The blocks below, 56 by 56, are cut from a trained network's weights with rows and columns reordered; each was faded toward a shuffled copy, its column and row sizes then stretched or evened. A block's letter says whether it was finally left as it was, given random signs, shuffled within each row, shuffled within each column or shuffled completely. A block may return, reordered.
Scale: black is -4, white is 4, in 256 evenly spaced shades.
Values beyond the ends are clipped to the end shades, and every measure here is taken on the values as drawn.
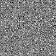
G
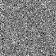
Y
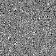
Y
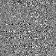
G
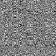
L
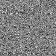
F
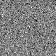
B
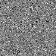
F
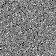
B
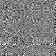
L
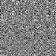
L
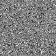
F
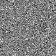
Y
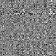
L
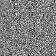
Y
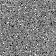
B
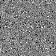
F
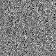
Y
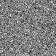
B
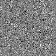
Y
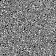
B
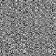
L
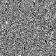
Y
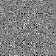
L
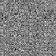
L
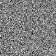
Y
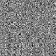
L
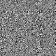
G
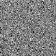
Y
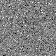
B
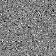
F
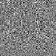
L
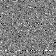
F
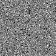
Y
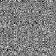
L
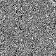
Y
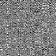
L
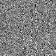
Y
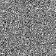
G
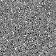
Y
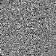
G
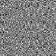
L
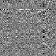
L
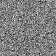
B
